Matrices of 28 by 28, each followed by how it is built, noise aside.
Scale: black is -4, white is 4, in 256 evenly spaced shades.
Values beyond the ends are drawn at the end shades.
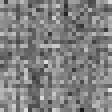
blocks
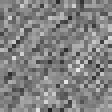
Hankel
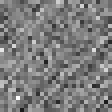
Hankel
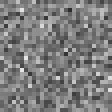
noise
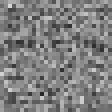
blocks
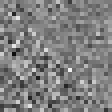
lower triangular
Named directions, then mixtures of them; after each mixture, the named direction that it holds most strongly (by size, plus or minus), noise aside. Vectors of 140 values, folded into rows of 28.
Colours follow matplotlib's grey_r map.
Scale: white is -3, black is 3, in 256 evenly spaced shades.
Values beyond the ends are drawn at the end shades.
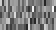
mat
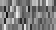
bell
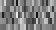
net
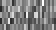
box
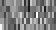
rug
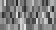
net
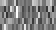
bell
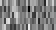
mat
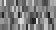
net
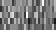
box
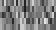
net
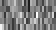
rug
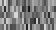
mat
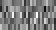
rug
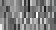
rug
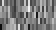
rug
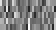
mat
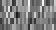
box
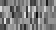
bell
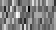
bell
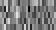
bell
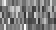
box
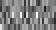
rug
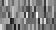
rug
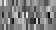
net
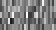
box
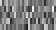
mat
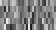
mat
